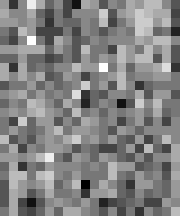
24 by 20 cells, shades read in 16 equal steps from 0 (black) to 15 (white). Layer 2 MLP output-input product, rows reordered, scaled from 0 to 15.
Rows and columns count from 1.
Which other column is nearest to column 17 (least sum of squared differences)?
15
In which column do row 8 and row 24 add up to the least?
4
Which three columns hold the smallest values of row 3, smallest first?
6, 13, 20
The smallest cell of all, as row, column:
21, 10
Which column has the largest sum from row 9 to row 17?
9
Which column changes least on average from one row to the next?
11
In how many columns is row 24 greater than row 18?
7
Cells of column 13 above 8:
5
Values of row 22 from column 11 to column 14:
9 9 10 6
